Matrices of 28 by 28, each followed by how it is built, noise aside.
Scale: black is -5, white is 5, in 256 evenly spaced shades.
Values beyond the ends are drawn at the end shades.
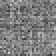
blocks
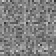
repeating columns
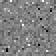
sparse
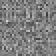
blocks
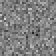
noise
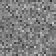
noise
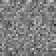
repeating columns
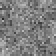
smooth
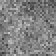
smooth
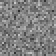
noise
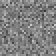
repeating columns
